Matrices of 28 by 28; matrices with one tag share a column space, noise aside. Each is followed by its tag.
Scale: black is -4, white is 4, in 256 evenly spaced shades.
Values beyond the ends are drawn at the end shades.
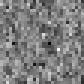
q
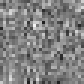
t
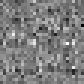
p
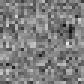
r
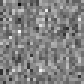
p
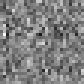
p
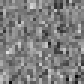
q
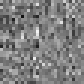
r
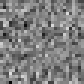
t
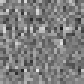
p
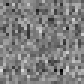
p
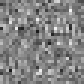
p
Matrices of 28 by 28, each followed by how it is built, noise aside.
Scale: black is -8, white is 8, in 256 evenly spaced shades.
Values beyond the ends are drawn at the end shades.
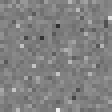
sparse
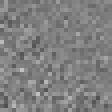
lower triangular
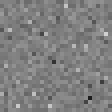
sparse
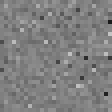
sparse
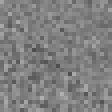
lower triangular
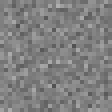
repeating rows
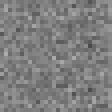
repeating rows
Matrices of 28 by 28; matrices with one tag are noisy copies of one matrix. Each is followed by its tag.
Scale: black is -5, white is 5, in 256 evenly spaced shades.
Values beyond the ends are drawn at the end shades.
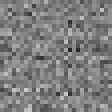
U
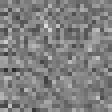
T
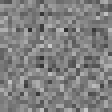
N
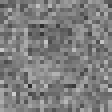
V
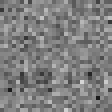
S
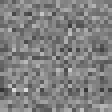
U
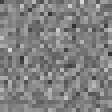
N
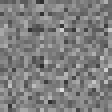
N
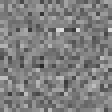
N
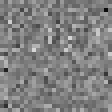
T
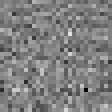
U
